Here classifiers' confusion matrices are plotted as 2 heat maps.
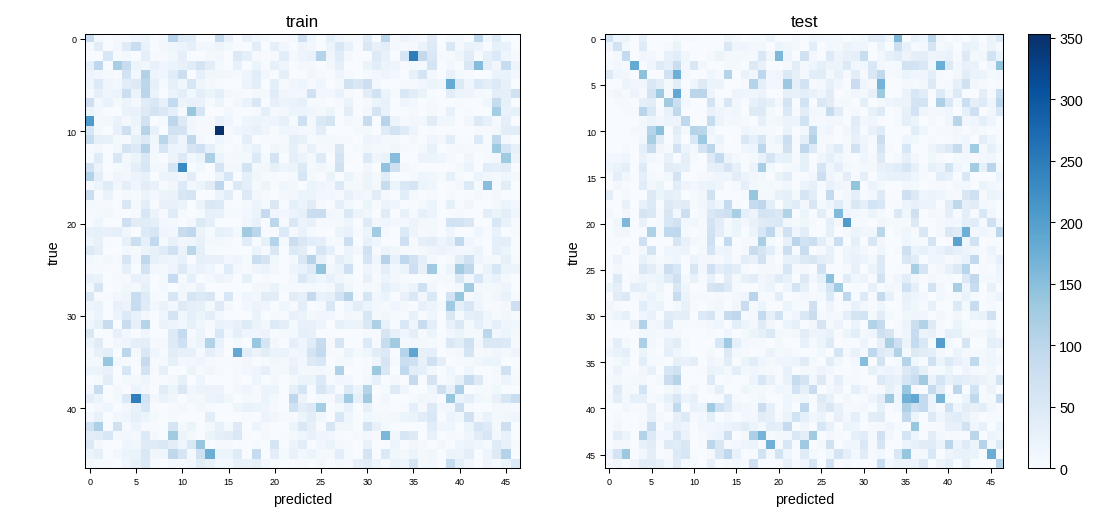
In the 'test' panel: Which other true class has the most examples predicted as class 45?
14
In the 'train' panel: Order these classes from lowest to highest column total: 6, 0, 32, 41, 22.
22, 41, 0, 32, 6
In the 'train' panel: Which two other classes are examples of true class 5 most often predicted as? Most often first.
39, 6
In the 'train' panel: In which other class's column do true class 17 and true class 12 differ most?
44
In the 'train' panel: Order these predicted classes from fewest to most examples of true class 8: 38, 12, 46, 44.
38, 46, 12, 44
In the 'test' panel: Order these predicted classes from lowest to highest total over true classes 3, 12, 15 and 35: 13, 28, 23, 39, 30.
13, 28, 23, 30, 39
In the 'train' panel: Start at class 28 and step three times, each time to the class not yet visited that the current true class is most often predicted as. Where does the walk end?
37
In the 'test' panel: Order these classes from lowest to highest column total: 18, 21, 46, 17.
46, 17, 21, 18
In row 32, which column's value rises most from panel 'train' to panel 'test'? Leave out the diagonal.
36
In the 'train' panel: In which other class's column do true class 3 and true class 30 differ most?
42
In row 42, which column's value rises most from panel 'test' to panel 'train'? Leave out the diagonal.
1
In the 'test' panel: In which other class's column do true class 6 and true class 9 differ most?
8
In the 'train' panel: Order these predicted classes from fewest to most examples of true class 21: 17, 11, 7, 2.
2, 7, 11, 17
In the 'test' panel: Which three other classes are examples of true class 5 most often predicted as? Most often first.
32, 21, 17
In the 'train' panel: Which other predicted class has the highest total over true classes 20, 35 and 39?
5
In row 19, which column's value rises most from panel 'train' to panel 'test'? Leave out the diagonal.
27
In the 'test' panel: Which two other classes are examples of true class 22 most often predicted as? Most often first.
41, 18
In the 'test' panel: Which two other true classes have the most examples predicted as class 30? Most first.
35, 2
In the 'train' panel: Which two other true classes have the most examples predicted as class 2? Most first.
35, 31
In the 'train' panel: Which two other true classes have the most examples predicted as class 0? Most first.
9, 15
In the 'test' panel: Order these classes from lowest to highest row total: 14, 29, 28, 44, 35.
29, 28, 35, 14, 44
